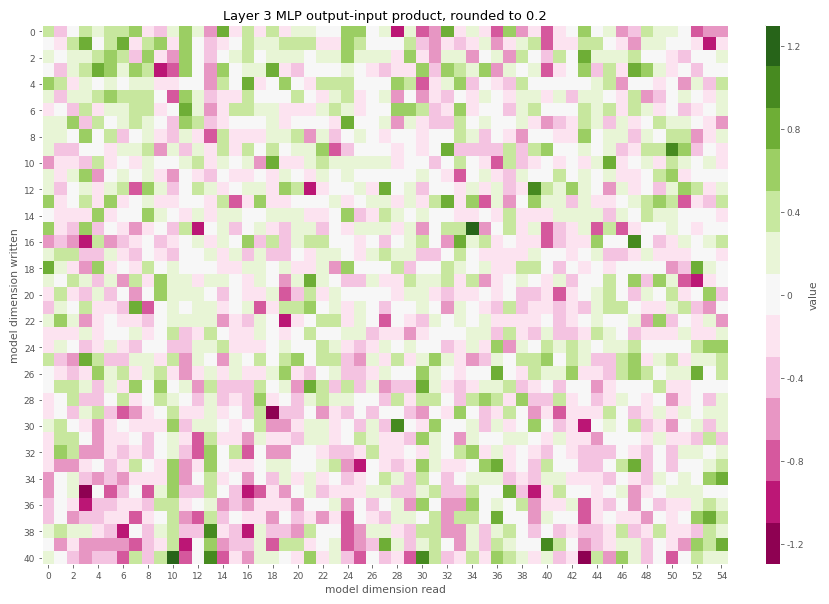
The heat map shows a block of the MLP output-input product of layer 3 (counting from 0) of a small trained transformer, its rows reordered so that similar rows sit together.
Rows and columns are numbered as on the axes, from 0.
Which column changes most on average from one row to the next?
3
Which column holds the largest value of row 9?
50
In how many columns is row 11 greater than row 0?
25
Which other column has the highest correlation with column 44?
12
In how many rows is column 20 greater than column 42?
17
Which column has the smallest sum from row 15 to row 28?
41
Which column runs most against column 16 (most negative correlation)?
13
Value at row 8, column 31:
0
